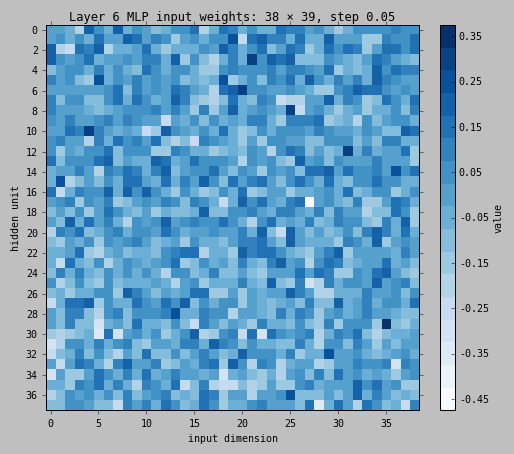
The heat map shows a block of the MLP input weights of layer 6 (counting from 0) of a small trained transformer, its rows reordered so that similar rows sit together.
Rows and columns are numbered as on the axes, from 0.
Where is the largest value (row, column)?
29, 35
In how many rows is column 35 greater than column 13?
17
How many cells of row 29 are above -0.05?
15
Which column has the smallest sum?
1
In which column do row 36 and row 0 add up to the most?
25
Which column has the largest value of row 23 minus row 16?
13
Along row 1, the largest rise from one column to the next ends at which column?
21
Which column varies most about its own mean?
5
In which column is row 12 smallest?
23
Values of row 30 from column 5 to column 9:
-0.35 0.15 -0.3 0 0.05
